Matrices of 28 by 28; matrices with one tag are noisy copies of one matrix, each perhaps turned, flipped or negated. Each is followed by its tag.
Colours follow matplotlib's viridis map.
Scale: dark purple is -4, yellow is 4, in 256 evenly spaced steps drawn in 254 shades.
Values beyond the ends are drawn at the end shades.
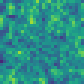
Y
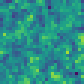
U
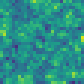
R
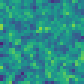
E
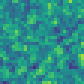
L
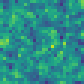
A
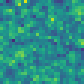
Y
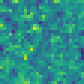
E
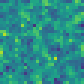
E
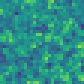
E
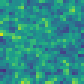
Y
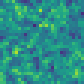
L
